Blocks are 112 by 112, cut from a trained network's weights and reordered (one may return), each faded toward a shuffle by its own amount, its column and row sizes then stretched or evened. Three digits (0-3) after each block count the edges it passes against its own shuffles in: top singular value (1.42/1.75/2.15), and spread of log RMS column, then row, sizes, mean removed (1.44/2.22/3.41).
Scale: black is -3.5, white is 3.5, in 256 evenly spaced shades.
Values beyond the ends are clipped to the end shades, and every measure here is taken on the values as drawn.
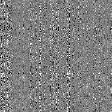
1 3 1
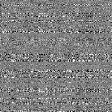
3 1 3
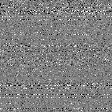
0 0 3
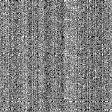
3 0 2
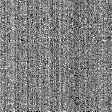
3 0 2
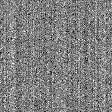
2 0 1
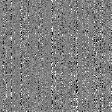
0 3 0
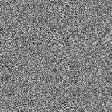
2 1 1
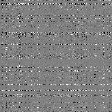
1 2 3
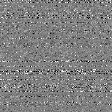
0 0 3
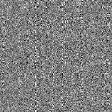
2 2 1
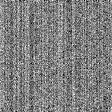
3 0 1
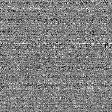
2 1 2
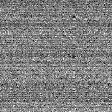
3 1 0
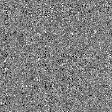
0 2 1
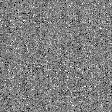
0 0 1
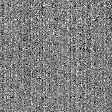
2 1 1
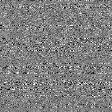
1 1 3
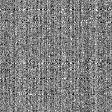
3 0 2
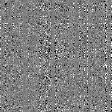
0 3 2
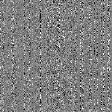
0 3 0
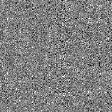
1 2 1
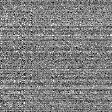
3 2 1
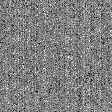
1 1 0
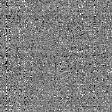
1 2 1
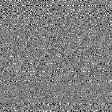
2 0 3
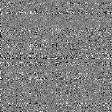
1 2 3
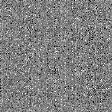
0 2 1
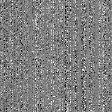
1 3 1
